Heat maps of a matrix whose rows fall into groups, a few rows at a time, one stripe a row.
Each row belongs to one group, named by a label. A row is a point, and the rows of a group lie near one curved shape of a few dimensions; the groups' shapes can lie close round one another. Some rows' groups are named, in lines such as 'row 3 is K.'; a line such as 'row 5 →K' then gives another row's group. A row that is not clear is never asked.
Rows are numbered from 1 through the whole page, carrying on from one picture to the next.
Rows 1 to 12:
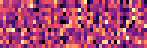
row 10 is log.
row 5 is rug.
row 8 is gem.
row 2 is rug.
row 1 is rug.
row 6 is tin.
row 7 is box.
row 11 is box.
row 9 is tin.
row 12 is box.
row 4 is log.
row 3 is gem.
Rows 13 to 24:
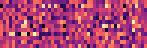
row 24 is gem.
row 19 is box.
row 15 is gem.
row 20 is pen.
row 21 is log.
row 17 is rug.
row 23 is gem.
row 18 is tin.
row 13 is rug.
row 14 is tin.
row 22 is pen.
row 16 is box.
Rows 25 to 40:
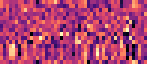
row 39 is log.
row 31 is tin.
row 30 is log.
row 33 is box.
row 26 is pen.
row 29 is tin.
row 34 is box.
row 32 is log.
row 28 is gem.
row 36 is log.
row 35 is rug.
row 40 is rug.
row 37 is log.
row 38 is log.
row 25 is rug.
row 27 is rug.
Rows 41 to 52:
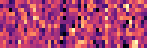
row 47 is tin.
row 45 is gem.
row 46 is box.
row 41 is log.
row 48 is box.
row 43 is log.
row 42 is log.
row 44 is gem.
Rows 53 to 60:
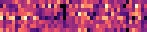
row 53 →log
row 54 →tin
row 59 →gem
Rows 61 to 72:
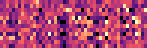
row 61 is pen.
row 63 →box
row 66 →tin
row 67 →log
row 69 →tin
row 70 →gem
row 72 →log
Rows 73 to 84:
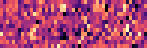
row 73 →log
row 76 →gem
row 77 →log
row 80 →log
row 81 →rug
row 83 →gem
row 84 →tin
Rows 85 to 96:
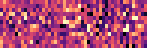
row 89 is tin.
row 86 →gem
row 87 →box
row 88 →gem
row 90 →box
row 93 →rug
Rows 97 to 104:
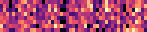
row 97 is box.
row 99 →tin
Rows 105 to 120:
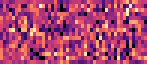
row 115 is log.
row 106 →box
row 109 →gem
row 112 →log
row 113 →box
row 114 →box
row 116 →log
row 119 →box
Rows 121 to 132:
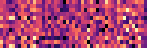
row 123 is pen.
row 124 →rug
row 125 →gem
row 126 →log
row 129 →box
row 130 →log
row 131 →rug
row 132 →log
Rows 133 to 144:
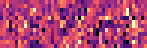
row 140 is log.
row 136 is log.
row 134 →tin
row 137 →tin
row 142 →box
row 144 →box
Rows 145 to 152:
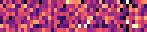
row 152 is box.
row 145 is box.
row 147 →rug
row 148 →box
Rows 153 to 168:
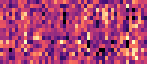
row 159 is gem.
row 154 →log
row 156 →box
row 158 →log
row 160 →box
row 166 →pen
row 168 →box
